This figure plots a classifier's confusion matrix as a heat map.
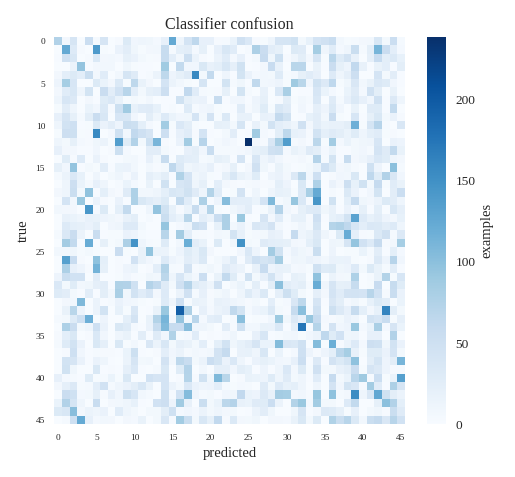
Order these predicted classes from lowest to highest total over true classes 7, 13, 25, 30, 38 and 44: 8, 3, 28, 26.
3, 26, 28, 8
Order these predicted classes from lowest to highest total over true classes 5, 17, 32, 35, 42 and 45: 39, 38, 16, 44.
38, 44, 39, 16
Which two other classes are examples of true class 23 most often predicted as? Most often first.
38, 16
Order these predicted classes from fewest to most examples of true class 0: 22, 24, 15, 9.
22, 9, 24, 15
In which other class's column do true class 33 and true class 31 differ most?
4
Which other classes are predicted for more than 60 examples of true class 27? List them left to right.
1, 5, 14
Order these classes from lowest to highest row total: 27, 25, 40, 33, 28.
25, 27, 28, 40, 33
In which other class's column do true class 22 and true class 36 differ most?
29
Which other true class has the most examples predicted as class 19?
12
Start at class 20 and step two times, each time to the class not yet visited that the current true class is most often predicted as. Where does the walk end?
18
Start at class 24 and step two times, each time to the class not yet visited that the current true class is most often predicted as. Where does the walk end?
39
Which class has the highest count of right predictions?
24
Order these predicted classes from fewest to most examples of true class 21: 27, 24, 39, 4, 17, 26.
26, 4, 27, 17, 24, 39
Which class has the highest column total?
34
